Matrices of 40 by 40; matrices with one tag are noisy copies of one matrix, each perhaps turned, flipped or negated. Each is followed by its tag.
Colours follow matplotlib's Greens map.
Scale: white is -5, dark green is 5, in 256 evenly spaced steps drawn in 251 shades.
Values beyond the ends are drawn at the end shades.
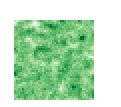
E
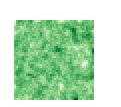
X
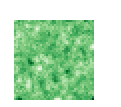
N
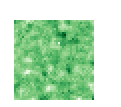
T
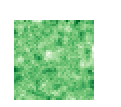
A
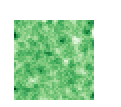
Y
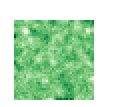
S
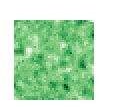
T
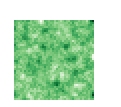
N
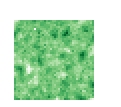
T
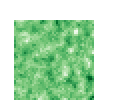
E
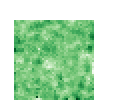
A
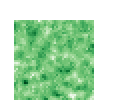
E
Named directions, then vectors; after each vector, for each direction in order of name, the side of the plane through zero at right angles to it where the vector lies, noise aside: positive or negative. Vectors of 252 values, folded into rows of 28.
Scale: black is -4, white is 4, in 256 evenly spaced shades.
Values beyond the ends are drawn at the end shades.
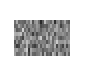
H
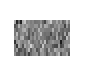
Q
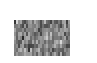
positive, negative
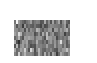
positive, negative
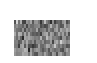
positive, negative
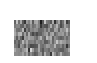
positive, negative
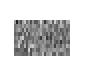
negative, positive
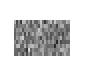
negative, positive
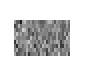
positive, positive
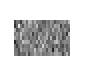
positive, positive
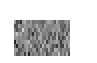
positive, positive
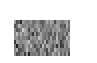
positive, positive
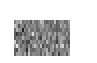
negative, negative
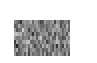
positive, positive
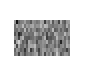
negative, positive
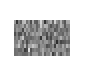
negative, positive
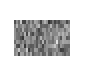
positive, negative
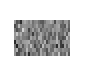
positive, positive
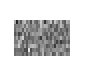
negative, positive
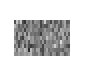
positive, negative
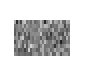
negative, positive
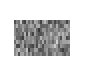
positive, negative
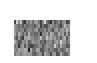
positive, negative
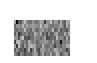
negative, positive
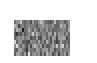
negative, negative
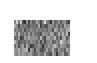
positive, negative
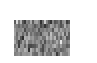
positive, negative
